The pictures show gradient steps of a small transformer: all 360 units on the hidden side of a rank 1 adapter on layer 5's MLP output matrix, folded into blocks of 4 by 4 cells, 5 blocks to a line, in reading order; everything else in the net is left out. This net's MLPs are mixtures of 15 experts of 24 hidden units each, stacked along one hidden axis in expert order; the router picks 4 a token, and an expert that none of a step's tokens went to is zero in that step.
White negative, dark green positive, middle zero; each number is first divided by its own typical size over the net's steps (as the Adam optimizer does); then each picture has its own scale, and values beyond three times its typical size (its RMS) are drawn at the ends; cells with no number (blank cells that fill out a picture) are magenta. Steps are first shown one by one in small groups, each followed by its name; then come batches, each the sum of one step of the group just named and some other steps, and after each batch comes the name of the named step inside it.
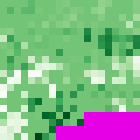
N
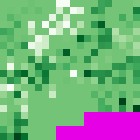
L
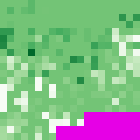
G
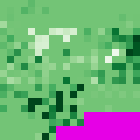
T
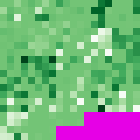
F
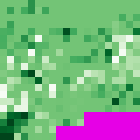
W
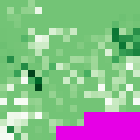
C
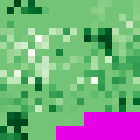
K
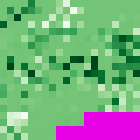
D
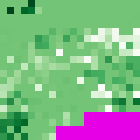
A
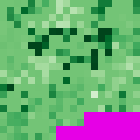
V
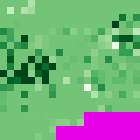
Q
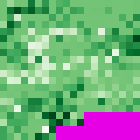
T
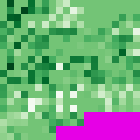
D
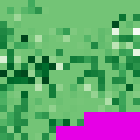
Q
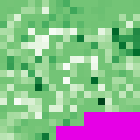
C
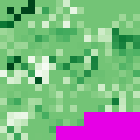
D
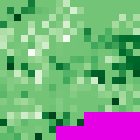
D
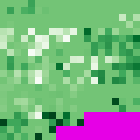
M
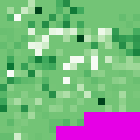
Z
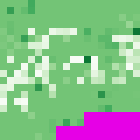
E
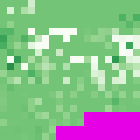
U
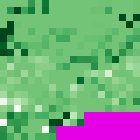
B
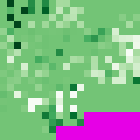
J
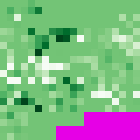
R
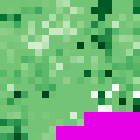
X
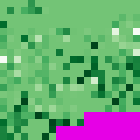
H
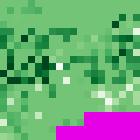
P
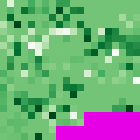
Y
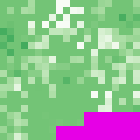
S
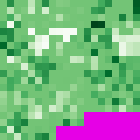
U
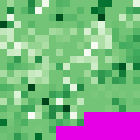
M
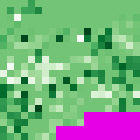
R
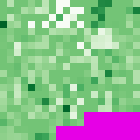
S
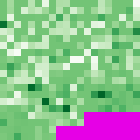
E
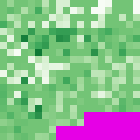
R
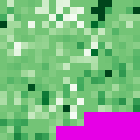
X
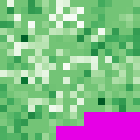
Z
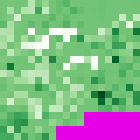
Z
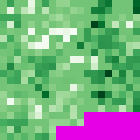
X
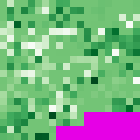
Y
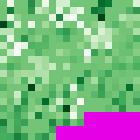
H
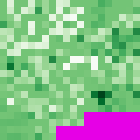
Z
